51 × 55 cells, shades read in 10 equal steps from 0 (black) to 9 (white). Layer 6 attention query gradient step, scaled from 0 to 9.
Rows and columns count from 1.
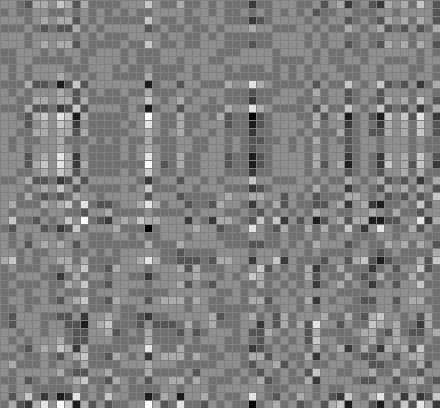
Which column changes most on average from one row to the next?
19
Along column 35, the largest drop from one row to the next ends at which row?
29
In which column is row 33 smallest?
48
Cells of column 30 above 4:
21
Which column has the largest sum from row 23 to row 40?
11
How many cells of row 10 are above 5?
2
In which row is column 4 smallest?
51
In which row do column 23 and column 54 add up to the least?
50
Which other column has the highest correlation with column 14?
47
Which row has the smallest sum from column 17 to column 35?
41
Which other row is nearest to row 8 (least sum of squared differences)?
49
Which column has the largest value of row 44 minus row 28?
40
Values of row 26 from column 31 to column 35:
4 2 5 4 6
